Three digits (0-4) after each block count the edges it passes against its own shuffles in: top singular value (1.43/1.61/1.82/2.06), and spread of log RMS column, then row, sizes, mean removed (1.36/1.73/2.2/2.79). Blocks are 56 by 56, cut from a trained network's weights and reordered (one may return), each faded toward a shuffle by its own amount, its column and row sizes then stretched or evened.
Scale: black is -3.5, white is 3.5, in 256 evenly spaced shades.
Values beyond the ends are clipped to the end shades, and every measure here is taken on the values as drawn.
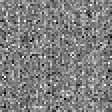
0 0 2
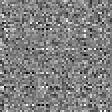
4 2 3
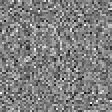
2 0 1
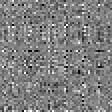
2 3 3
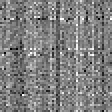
4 2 3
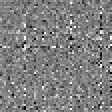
1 3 1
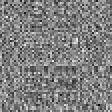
4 0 0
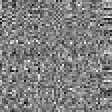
4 2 2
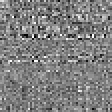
4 0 4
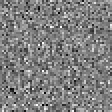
1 1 2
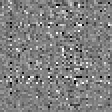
1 3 3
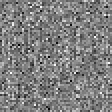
2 0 0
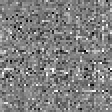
0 0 3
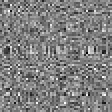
4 2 3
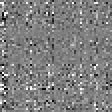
0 4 3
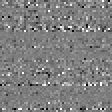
0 0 4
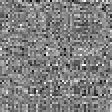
3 1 2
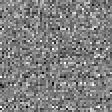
3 0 3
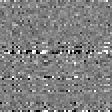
4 0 4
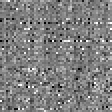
1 0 4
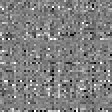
1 1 4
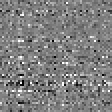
2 2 4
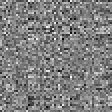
4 2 3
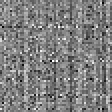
3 0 2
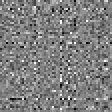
2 3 3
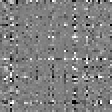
3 4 3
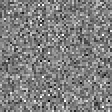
2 1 0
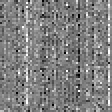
4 4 0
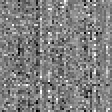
3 3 1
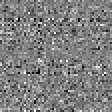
1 2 4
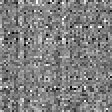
2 0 3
